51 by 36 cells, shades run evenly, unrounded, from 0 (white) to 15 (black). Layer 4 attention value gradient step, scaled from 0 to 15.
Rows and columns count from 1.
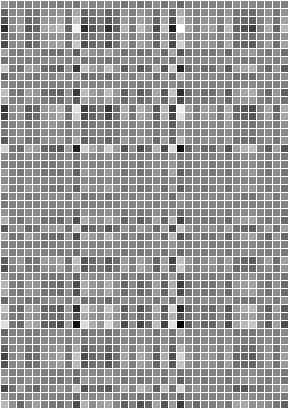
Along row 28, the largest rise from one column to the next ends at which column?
23
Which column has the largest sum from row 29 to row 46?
10
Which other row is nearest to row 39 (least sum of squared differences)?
9
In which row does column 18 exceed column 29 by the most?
51
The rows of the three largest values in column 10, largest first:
41, 19, 39
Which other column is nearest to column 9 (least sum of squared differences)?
15
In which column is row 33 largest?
22
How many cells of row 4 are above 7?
19
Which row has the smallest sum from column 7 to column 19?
49
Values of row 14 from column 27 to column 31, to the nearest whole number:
6 8 5 9 10
